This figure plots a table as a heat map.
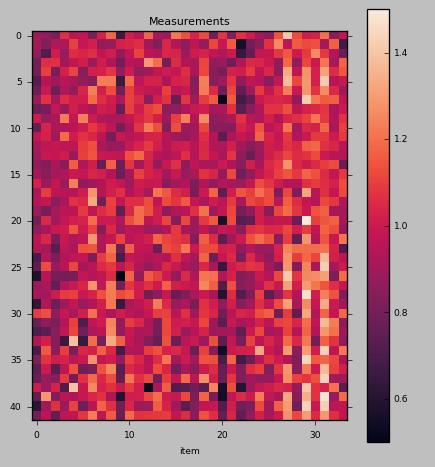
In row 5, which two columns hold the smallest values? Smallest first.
9, 0
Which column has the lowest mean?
20
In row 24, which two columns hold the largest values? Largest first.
31, 27
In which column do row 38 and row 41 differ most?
12
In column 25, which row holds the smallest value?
28
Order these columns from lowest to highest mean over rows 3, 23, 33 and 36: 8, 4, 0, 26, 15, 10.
0, 15, 26, 10, 4, 8
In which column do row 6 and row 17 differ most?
22
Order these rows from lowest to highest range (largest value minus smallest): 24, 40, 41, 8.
8, 41, 24, 40
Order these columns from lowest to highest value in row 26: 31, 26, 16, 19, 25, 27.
25, 16, 26, 19, 31, 27
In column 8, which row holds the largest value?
33
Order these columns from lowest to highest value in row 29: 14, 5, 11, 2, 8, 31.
2, 5, 11, 14, 8, 31
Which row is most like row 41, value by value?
6
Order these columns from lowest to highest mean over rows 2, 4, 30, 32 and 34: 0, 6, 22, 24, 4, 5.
0, 22, 5, 4, 6, 24
